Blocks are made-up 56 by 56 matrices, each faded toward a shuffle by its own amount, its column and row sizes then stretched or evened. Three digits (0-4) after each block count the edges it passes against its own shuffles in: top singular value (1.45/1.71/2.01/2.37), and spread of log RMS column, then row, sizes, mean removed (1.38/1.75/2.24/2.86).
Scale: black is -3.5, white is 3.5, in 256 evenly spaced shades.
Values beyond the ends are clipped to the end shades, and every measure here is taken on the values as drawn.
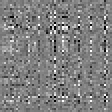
4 4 3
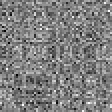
3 0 1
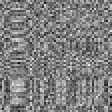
4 2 2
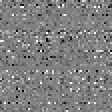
0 1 4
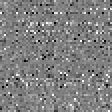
2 0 3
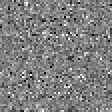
0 0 2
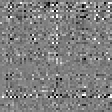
3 2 4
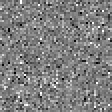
0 1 0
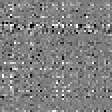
3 2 4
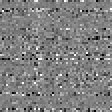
0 1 4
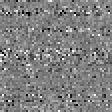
0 0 4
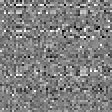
3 0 3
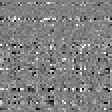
3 2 4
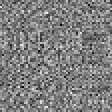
3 1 1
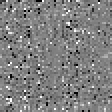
0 3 0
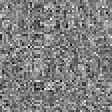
3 0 2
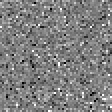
1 1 1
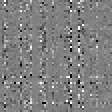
3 4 2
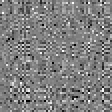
4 2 1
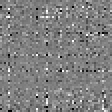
1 3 3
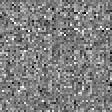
1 0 1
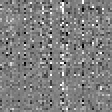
1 4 3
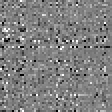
2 3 3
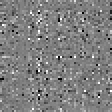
0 3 2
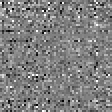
0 3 4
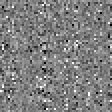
1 3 1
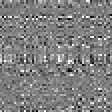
4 2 4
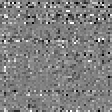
1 1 4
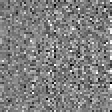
2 3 1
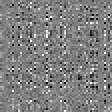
4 4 2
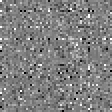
1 2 2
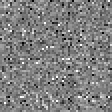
1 1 2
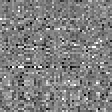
3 0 3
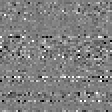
1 1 4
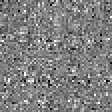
1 1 2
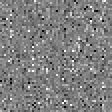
0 2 1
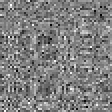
3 0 1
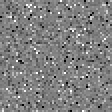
0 0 0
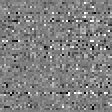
1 2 4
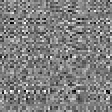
4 2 4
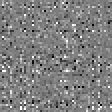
2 3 2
